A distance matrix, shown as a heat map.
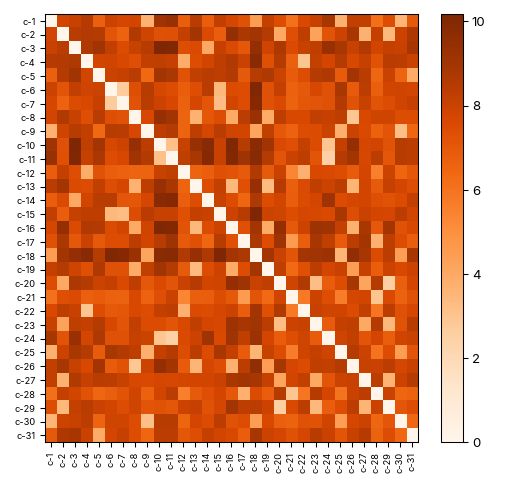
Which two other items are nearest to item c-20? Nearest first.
c-29, c-23
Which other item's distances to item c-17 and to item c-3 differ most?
c-28
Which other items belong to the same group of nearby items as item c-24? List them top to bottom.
c-10, c-11
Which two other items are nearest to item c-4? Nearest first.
c-22, c-12
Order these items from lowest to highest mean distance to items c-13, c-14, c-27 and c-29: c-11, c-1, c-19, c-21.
c-19, c-21, c-1, c-11
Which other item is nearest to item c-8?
c-26
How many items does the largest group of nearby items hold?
5
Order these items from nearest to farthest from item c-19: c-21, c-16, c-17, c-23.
c-16, c-21, c-17, c-23
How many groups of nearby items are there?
9
